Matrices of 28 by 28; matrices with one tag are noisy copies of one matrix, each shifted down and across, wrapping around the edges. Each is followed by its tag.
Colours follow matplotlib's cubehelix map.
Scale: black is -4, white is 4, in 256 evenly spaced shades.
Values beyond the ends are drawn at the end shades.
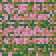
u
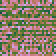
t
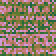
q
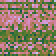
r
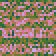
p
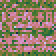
u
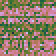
u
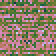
t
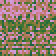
r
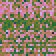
r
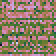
q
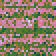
p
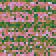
p
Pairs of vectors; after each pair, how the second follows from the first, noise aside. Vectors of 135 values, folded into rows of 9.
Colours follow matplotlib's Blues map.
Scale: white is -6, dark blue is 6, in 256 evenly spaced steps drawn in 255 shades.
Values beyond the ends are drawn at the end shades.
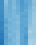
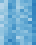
reversed.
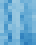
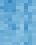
reversed, shrunk.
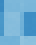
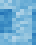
reversed.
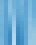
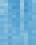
reversed, shrunk.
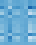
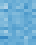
reversed, shrunk.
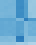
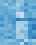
wrapped around, negated.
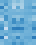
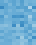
reversed, shrunk.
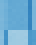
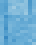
reversed, shrunk.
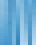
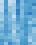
reversed.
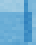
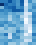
negated, scaled up.
